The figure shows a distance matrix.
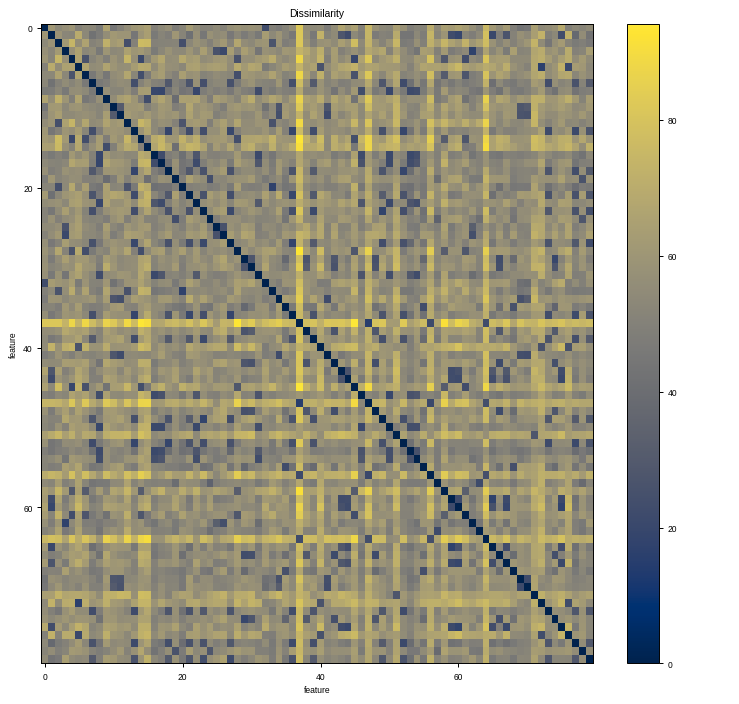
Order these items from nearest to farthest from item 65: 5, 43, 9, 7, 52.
43, 7, 52, 9, 5
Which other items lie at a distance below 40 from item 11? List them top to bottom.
10, 34, 41, 69, 70
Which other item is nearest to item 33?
20
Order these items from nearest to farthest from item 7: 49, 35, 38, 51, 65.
49, 65, 35, 38, 51
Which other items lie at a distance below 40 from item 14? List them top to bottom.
4, 6, 28, 45, 58, 61
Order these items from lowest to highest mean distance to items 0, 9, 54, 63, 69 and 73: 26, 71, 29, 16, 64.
16, 26, 29, 71, 64
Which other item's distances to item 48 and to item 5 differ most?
72
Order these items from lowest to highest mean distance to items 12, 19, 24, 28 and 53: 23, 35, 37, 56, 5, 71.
35, 23, 5, 71, 56, 37
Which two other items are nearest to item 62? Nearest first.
3, 26
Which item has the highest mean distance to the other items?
37
